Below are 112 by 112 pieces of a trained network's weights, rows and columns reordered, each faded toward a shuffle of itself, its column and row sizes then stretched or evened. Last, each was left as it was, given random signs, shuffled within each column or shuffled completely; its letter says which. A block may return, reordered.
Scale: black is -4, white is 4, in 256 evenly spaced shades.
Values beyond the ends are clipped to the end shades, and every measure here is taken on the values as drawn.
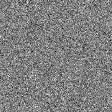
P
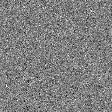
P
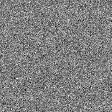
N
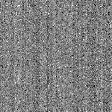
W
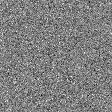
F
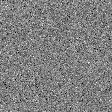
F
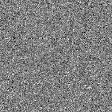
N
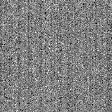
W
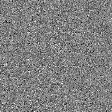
N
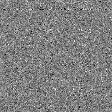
N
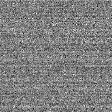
W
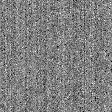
P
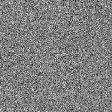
W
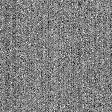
P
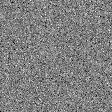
F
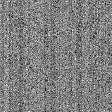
W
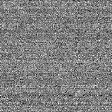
W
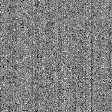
W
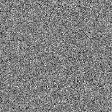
N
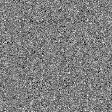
N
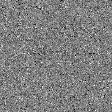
N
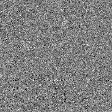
N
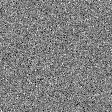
F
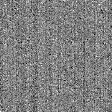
W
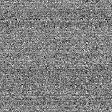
W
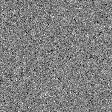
F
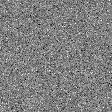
F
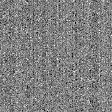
W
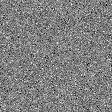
F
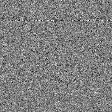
N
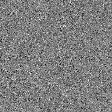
N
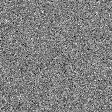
F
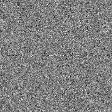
N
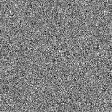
W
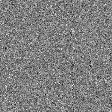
P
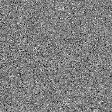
N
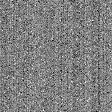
P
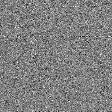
N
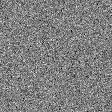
F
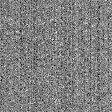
W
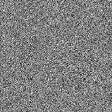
W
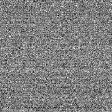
W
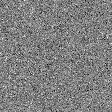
F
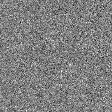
P
